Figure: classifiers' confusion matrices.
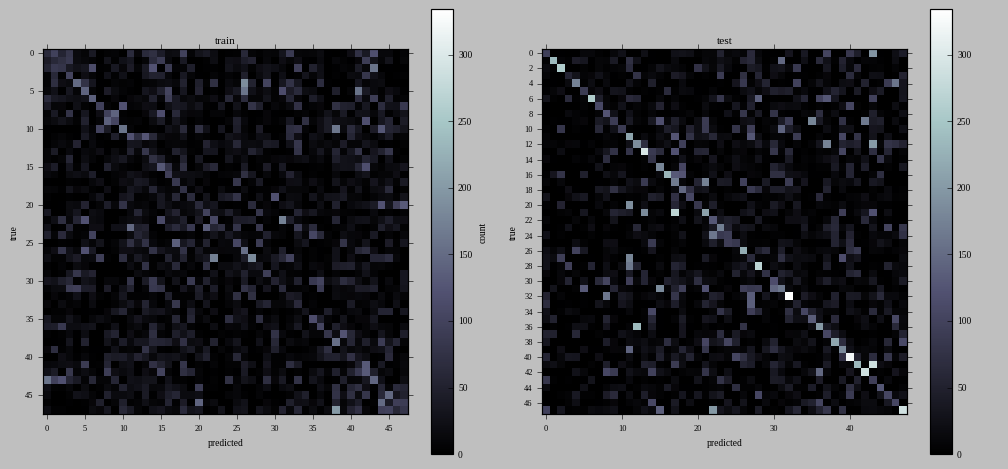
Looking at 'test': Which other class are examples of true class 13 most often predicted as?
17
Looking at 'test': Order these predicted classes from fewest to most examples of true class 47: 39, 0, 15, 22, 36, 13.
13, 36, 39, 0, 15, 22
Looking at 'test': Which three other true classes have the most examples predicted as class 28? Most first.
6, 45, 31
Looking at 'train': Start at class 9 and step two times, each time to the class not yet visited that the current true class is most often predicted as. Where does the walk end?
15
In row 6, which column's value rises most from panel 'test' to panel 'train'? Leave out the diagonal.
16
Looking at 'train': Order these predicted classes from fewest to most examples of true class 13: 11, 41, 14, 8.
8, 14, 11, 41
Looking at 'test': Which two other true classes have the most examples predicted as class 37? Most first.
12, 6
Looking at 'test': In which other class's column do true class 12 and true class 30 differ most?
43
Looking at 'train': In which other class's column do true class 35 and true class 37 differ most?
39
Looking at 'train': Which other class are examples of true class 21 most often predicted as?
28
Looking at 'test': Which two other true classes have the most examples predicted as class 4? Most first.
26, 37
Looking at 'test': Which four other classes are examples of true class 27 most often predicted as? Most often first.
11, 39, 2, 31
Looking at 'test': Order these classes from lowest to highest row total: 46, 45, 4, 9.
46, 45, 4, 9
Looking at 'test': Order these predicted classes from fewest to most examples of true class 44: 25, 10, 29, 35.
29, 10, 35, 25
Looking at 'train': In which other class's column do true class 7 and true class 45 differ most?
10
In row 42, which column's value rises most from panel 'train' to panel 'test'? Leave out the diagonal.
36
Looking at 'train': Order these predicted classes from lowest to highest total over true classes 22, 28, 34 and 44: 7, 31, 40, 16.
7, 16, 40, 31
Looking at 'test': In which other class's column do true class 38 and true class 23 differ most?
21
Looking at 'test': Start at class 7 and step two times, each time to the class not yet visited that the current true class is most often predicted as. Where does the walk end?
25
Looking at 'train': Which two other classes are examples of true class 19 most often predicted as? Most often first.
30, 25
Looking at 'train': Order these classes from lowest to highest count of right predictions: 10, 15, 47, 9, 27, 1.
1, 47, 9, 15, 10, 27
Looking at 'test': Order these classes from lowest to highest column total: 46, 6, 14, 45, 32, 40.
6, 46, 45, 14, 32, 40
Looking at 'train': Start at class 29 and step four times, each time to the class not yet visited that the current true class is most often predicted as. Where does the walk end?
41
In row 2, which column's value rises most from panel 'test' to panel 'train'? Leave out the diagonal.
43
